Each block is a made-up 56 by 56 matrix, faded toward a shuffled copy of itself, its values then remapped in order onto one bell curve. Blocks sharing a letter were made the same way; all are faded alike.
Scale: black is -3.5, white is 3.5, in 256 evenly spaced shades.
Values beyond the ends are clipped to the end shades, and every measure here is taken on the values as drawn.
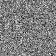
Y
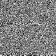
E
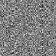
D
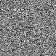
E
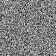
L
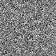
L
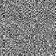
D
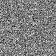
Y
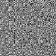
D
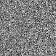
L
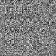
D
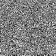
E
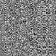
D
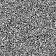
Y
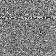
E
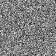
L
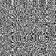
D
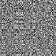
D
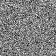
Y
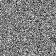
Y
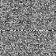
E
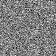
Y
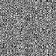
D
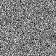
Y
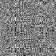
D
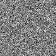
L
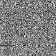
E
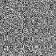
D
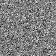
L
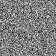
Y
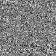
E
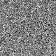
Y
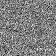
Y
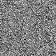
L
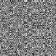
D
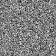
L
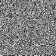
E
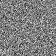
Y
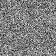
Y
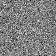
Y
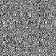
D
